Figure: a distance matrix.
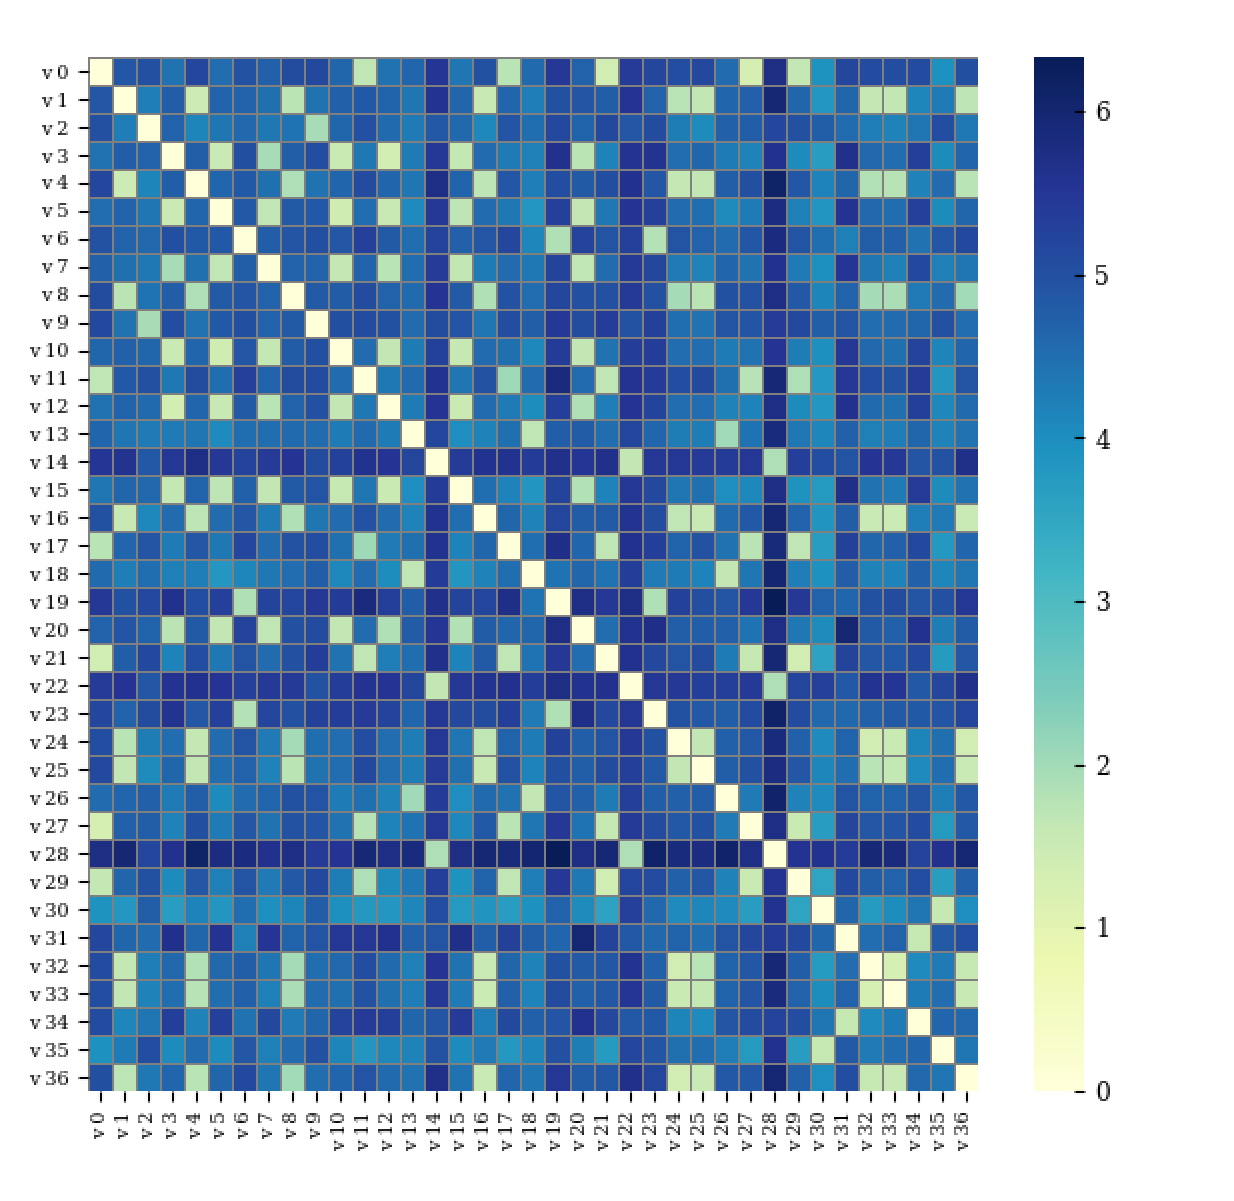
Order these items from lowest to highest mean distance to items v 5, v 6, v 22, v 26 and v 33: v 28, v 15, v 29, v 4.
v 15, v 4, v 29, v 28
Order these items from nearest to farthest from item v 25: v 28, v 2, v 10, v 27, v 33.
v 33, v 2, v 10, v 27, v 28
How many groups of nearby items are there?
9
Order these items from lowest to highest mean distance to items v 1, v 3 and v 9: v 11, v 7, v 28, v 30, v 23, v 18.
v 7, v 30, v 18, v 11, v 23, v 28
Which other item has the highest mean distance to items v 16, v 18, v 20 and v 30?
v 28
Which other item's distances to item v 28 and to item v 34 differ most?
v 31
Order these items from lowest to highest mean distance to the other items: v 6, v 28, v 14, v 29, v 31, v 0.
v 29, v 0, v 6, v 31, v 14, v 28
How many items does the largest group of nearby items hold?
9
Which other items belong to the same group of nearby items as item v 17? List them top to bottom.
v 0, v 11, v 21, v 27, v 29
